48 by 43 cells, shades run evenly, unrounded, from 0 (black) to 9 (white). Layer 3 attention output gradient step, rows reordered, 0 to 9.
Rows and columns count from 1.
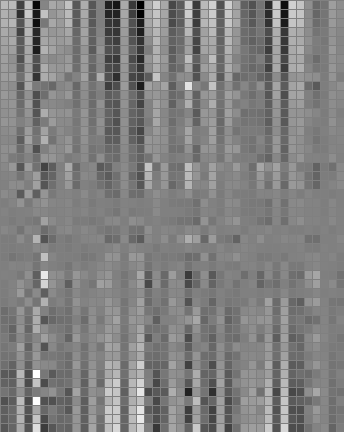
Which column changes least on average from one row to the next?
41
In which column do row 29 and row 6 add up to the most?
6
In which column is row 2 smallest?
18
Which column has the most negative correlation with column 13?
33
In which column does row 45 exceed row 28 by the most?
5
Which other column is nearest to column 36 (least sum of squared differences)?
34
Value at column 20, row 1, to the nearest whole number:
7
